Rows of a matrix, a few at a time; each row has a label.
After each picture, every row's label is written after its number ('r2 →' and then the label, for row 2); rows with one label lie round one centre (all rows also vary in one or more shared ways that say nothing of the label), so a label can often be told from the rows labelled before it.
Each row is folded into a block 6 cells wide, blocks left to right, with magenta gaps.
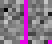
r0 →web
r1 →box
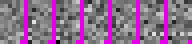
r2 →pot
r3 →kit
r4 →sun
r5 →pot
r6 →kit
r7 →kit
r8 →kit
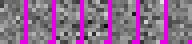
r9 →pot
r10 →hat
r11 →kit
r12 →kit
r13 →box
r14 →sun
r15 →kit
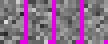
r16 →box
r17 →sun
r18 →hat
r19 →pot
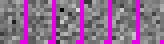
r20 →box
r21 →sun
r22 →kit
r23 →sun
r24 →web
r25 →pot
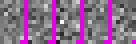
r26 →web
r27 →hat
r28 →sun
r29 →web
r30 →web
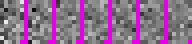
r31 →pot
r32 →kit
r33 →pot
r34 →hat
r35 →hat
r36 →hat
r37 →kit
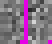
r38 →box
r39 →web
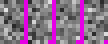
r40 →hat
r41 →sun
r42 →web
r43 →pot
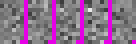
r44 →pot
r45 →hat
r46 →sun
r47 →sun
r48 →hat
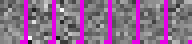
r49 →web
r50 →hat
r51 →sun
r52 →pot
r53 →kit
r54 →hat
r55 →web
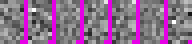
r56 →hat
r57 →box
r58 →kit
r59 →sun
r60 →sun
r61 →kit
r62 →box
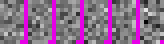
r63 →kit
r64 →kit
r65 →box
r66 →kit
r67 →sun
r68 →sun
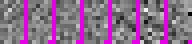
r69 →web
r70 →web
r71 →sun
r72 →sun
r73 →hat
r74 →sun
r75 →box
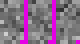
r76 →hat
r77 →hat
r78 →web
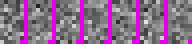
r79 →pot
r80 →web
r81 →pot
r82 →hat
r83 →sun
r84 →web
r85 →sun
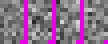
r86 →kit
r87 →hat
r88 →sun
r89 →box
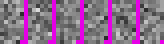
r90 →box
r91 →web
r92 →sun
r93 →pot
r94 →hat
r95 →pot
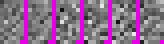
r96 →pot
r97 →box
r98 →kit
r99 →hat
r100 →web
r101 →pot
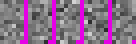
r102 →kit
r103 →box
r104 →web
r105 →hat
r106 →pot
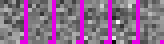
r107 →pot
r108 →pot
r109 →pot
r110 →hat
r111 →hat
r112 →sun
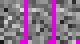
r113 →kit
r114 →box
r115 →sun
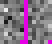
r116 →hat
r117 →sun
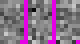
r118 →hat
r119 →web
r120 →hat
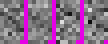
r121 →hat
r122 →hat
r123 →pot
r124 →hat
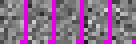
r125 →sun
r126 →pot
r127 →pot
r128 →kit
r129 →sun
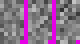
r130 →kit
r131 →pot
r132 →web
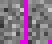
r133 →kit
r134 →kit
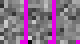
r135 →pot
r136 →hat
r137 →web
